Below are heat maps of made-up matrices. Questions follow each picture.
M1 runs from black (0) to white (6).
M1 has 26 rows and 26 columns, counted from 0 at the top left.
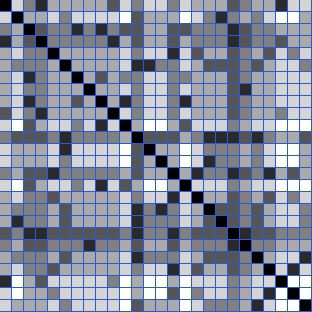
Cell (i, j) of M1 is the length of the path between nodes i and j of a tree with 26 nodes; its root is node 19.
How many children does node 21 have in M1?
1
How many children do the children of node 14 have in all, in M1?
1
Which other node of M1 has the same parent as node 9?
0
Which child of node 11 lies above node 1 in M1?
18
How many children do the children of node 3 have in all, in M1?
1
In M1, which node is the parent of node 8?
2
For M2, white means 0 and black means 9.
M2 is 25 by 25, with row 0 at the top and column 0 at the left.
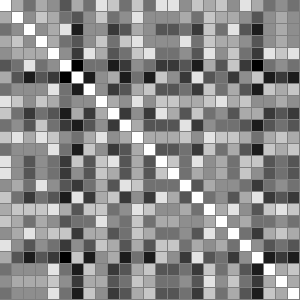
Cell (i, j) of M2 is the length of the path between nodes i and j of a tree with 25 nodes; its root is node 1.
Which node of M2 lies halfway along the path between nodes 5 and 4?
19
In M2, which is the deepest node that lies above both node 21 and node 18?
8
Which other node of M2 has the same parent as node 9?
16
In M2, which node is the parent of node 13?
0
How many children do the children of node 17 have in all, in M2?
5
